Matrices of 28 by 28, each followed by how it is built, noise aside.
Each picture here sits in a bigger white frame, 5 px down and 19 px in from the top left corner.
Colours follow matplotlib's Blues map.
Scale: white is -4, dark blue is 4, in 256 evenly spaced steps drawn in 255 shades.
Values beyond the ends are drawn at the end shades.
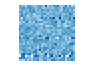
uneven rows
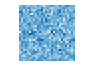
uneven rows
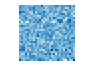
uneven rows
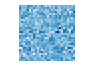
uneven rows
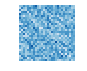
Toeplitz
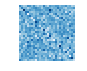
diagonal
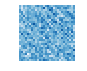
Toeplitz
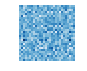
low rank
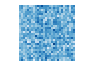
blocks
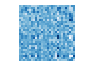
low rank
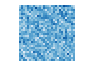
Toeplitz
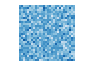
repeating rows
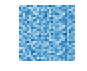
repeating rows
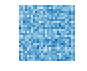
blocks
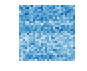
blocks
